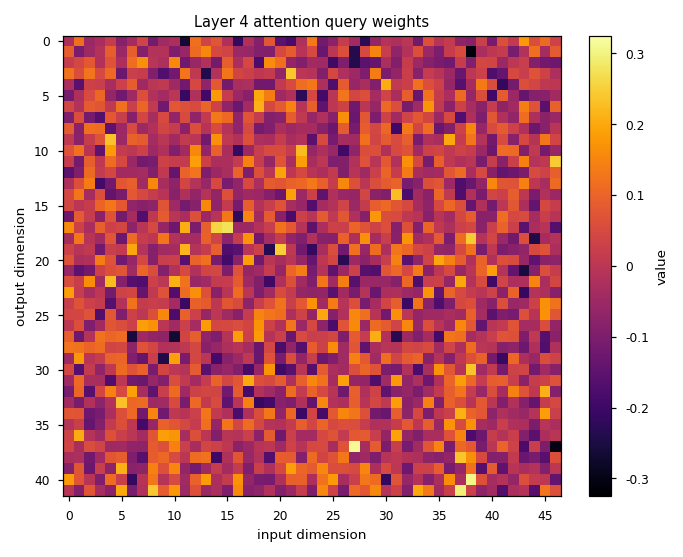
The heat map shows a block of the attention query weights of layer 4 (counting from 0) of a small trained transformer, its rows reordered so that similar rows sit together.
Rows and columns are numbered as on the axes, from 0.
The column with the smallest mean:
44
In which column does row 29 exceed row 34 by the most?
30
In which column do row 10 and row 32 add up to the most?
4
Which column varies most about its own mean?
38
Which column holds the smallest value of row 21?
43
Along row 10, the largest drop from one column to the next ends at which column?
23
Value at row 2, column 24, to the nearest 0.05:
-0.05
